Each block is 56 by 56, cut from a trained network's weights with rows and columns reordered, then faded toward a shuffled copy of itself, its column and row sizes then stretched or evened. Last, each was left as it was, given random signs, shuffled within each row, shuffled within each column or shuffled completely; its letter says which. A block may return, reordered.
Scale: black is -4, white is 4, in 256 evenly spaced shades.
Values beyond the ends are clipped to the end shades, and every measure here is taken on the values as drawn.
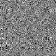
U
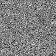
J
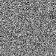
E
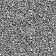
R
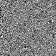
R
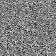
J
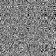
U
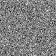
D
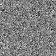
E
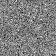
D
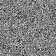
D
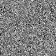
R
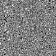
R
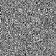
U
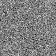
D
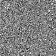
R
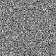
U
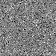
D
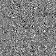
E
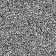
D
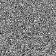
E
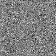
E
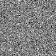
E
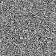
J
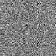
U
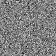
D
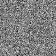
R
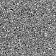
J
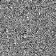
E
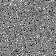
D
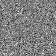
J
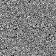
J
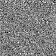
J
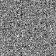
R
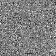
E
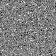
D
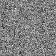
R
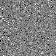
R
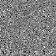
U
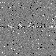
E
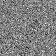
D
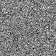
D
